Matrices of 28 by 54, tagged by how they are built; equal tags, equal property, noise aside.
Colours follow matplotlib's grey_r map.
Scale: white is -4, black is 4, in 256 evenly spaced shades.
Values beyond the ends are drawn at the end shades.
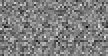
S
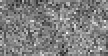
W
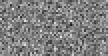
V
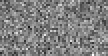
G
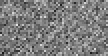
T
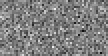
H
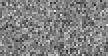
H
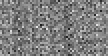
V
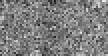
W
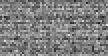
G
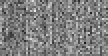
G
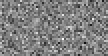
V
